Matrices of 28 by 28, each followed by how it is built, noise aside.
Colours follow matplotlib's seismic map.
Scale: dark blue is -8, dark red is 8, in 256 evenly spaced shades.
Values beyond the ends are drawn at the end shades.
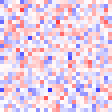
repeating columns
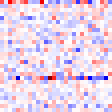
uneven rows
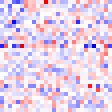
uneven rows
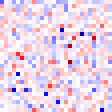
sparse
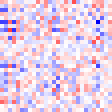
low rank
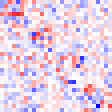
block diagonal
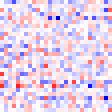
uneven rows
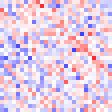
Toeplitz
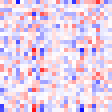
low rank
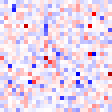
sparse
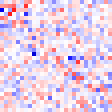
block diagonal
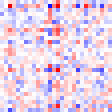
low rank
